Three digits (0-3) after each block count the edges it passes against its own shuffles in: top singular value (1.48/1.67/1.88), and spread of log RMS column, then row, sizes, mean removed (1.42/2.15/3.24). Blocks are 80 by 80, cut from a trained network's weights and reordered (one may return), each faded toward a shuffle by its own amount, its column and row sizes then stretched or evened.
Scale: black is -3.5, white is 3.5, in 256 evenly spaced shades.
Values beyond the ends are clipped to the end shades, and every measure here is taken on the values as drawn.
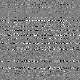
2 1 3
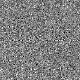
0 1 1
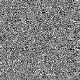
2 0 2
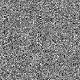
0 1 1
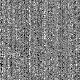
2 2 0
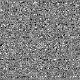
1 1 2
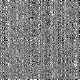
3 2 2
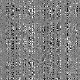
3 3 2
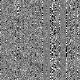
1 3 0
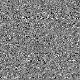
0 0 2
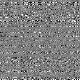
1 1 3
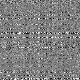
1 0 3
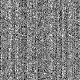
3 1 1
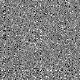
0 2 1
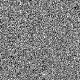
1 1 0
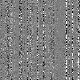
1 3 0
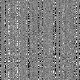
3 3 1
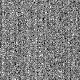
1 0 1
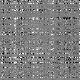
3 2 3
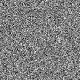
0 0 0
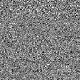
2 0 2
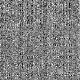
3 1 2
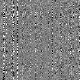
1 3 1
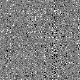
0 2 2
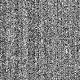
2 0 0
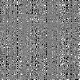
2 3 2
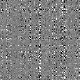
0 3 2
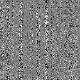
0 3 1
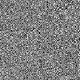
3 2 0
